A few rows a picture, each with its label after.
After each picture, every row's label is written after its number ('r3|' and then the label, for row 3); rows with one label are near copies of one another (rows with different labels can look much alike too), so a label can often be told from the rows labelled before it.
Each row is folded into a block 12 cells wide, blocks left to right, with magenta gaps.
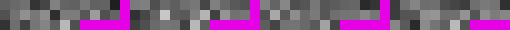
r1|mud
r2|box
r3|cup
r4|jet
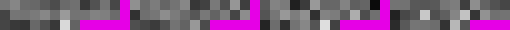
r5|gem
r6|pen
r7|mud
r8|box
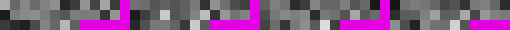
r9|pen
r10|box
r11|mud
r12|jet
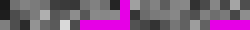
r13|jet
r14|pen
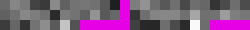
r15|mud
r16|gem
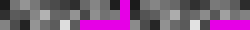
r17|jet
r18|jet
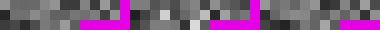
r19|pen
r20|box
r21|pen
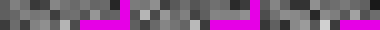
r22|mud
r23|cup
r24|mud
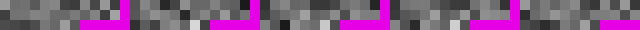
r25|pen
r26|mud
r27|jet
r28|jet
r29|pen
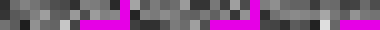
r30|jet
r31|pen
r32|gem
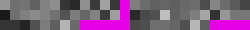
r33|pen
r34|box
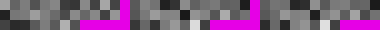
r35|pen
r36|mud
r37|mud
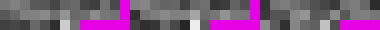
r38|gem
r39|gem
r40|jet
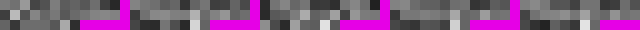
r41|cup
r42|gem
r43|jet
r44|gem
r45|gem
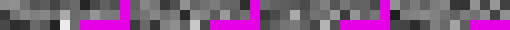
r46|gem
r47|mud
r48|box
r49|pen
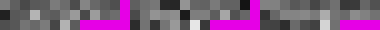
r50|box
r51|mud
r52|gem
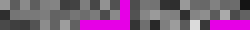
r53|pen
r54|mud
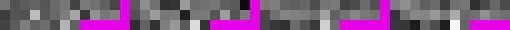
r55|box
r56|mud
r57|gem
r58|gem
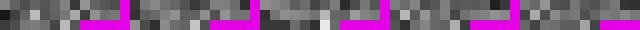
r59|box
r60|jet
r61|gem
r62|cup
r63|cup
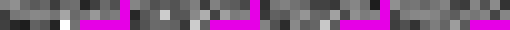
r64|gem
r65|box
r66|jet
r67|pen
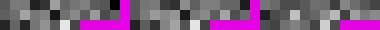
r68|mud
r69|mud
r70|box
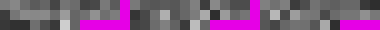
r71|gem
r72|box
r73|cup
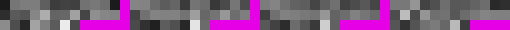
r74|jet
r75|gem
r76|gem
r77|cup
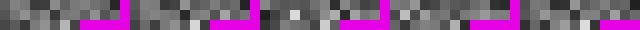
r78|mud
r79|mud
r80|box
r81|cup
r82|mud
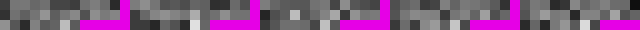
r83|jet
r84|gem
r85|box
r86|mud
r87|mud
